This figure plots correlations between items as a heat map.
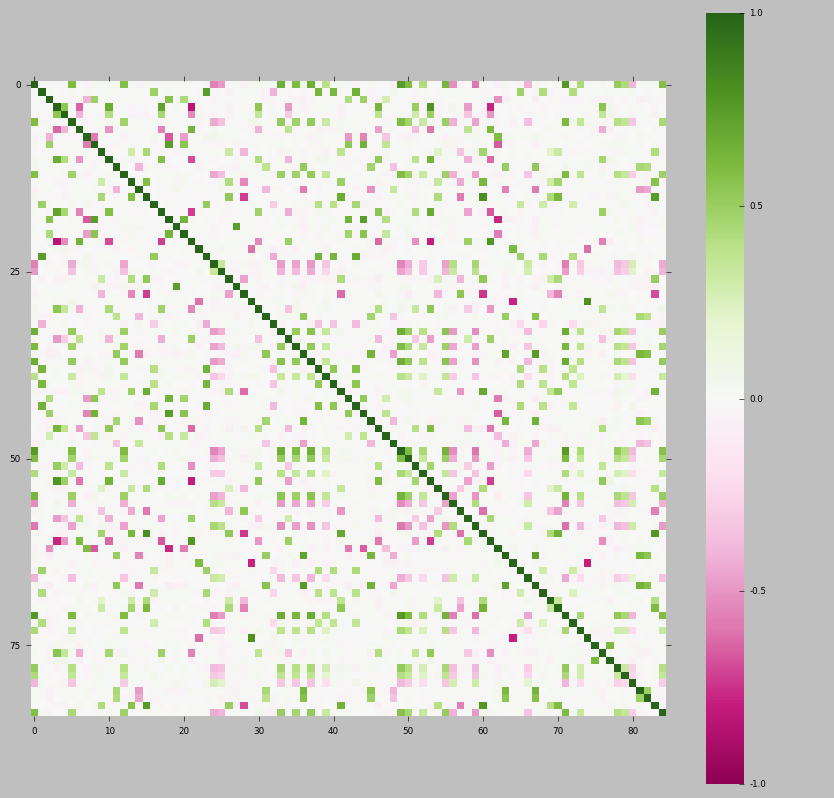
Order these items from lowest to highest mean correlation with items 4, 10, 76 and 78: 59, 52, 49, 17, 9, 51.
59, 9, 52, 49, 51, 17
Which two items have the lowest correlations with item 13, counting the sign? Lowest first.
28, 57
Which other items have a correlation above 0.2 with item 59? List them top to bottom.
24, 25, 56, 66, 80
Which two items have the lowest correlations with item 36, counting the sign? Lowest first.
14, 48
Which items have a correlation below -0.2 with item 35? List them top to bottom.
24, 25, 56, 59, 66, 80
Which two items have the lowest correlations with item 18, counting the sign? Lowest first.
62, 7
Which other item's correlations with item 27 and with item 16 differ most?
19
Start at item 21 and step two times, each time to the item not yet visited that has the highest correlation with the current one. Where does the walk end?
6
